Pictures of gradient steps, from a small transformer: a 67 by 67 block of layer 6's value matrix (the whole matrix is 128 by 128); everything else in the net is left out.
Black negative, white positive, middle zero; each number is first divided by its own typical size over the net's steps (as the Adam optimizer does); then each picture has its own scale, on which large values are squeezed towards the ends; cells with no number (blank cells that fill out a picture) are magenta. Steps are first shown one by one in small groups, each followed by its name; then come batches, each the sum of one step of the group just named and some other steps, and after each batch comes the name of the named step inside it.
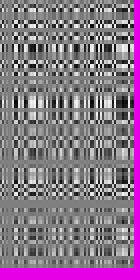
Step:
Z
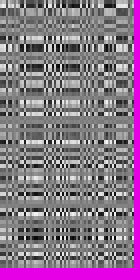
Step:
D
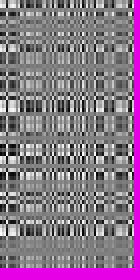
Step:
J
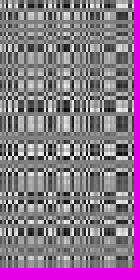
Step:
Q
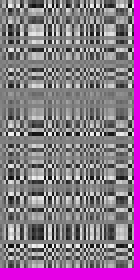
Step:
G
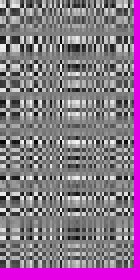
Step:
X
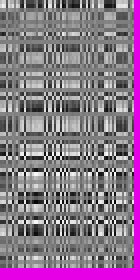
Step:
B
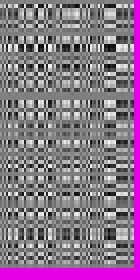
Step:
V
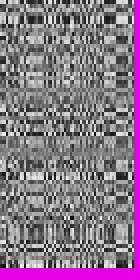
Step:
G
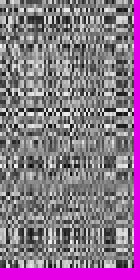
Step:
X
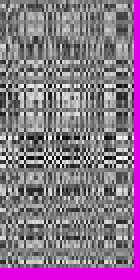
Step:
X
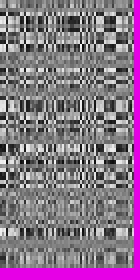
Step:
J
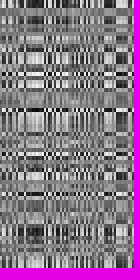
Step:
D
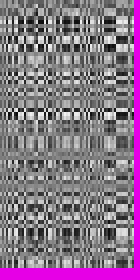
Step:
V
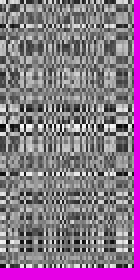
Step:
B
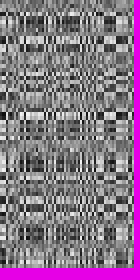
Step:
D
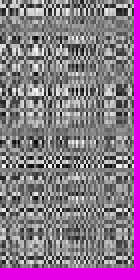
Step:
X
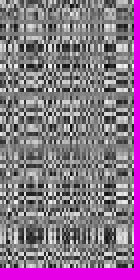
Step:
D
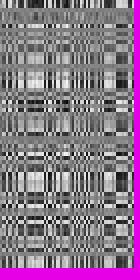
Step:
Q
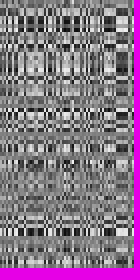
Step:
Q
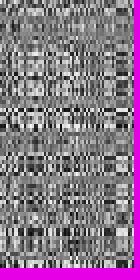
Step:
Q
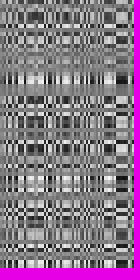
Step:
V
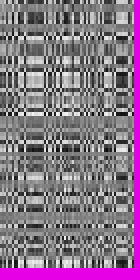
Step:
D
